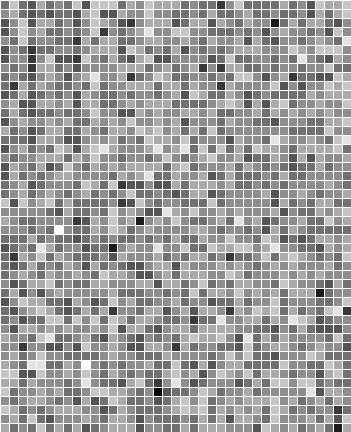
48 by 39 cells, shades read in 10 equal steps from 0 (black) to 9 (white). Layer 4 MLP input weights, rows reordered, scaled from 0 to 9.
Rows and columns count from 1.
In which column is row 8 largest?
37
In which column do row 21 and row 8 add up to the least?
4
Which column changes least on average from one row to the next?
29
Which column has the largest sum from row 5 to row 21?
11
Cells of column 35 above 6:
3
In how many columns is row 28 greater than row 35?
18
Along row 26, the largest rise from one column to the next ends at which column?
7
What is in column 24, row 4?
4
